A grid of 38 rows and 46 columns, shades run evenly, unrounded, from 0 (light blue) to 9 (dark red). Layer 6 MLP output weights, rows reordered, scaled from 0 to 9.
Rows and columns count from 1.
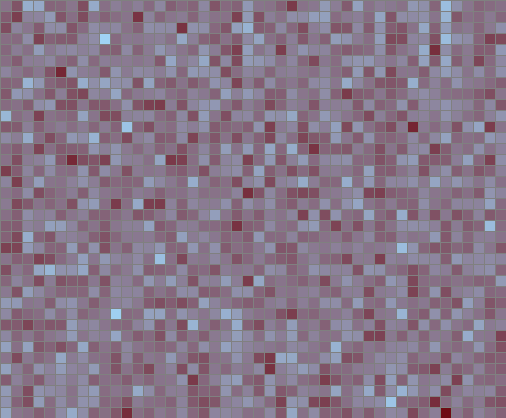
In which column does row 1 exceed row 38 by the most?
27
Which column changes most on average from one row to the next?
4
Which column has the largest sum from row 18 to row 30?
2
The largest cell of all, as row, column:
38, 41
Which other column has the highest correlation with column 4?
28
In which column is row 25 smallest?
5
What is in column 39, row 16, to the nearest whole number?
6
